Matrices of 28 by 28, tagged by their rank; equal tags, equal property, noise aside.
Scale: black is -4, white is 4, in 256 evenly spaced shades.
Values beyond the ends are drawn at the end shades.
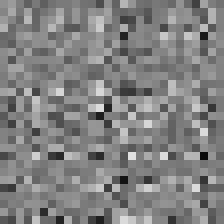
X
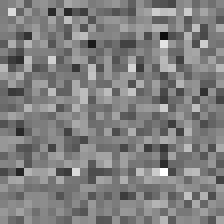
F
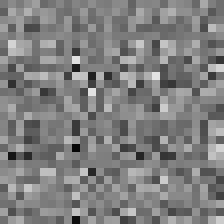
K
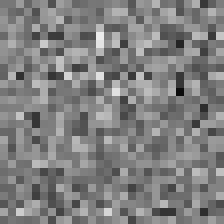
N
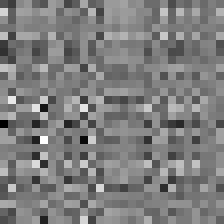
X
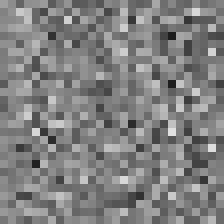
N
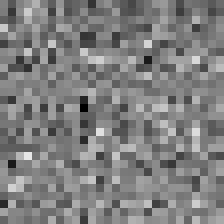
F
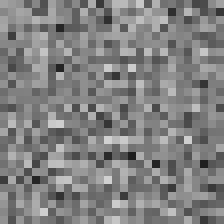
N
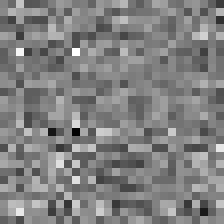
K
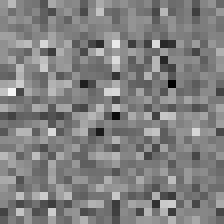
K
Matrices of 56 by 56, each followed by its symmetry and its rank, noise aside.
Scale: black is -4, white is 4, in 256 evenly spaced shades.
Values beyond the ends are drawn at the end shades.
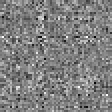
no symmetry, rank eight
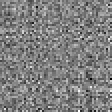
antisymmetric, rank eight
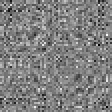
symmetric, rank six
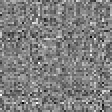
no symmetry, rank eight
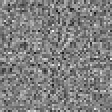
no symmetry, rank eight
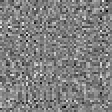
no symmetry, rank eight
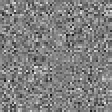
antisymmetric, rank eight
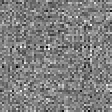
no symmetry, rank eight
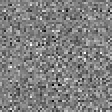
antisymmetric, rank eight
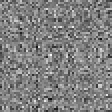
no symmetry, rank eight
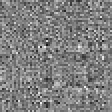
antisymmetric, rank eight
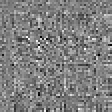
antisymmetric, rank eight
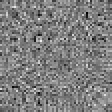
symmetric, rank seven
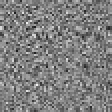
no symmetry, rank seven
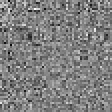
no symmetry, rank seven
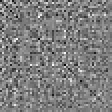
symmetric, rank seven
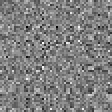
symmetric, rank six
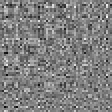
antisymmetric, rank six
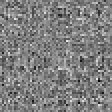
no symmetry, rank eight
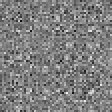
symmetric, rank seven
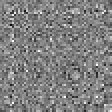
symmetric, rank seven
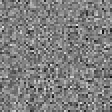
no symmetry, rank eight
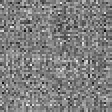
no symmetry, rank eight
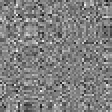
no symmetry, rank seven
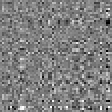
antisymmetric, rank six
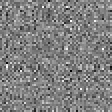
no symmetry, rank eight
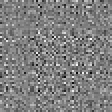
antisymmetric, rank six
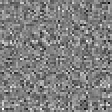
antisymmetric, rank eight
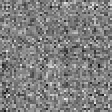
antisymmetric, rank eight
